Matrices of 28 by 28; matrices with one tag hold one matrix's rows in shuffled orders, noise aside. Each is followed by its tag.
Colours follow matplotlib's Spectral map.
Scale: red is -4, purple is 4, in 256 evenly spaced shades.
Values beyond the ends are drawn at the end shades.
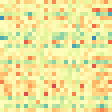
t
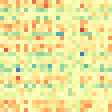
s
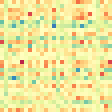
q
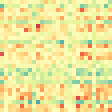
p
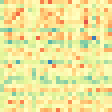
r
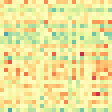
t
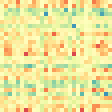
t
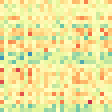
q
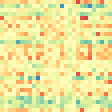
p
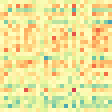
t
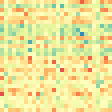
q
